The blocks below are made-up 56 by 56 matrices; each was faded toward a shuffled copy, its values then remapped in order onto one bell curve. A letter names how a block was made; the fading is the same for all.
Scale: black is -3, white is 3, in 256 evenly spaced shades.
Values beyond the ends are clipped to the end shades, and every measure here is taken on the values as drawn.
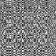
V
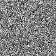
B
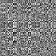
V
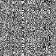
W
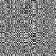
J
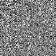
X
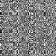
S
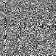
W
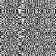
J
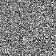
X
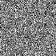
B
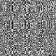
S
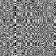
V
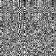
S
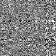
W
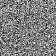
B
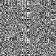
S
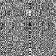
S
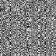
S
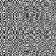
J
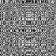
J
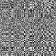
V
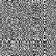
V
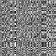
V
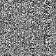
X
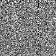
X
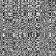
V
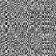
V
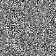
X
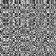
V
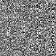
W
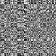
J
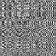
J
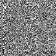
X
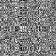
S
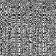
S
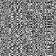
S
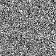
B
